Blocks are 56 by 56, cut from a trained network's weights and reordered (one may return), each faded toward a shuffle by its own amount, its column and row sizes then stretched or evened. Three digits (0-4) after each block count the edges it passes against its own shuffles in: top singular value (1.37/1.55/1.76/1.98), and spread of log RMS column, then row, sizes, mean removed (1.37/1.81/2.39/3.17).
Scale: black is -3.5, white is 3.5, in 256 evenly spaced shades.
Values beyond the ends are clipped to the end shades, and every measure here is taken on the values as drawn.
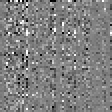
1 4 2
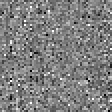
0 2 0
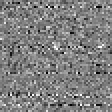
2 0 3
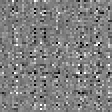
3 3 3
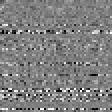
4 0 4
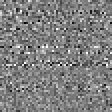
2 0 3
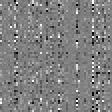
2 4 2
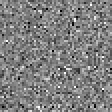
1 1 1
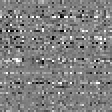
0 2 4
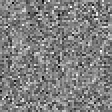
0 0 0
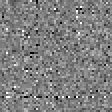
1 1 1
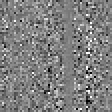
0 4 0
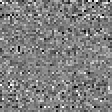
0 0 3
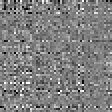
4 3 3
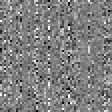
1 4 0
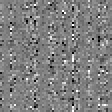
0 4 1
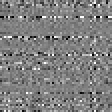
4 1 4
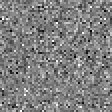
0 1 2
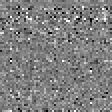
0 1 3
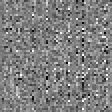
0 3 1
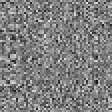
4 1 2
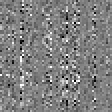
2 4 1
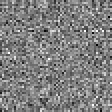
3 2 0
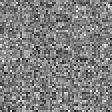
4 0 2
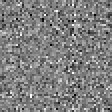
1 1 2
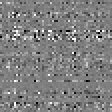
0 2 4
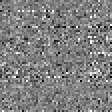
0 1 3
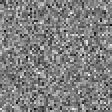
1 0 0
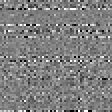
4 1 4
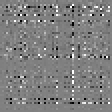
2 3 4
